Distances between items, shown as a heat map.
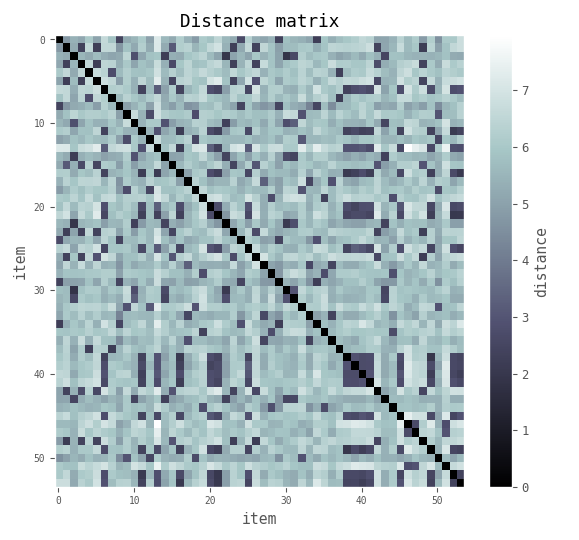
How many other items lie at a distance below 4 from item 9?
4
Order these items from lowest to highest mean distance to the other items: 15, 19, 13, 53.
53, 15, 13, 19
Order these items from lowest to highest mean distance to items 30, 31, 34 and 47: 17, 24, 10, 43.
43, 10, 24, 17
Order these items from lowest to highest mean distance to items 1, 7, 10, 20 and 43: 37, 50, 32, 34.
37, 50, 34, 32
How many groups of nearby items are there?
9
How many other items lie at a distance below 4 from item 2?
6
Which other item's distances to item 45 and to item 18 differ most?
13
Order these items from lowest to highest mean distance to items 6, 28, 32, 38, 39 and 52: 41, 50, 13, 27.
41, 13, 50, 27
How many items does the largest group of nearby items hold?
15
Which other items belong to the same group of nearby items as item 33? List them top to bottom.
17, 27, 36
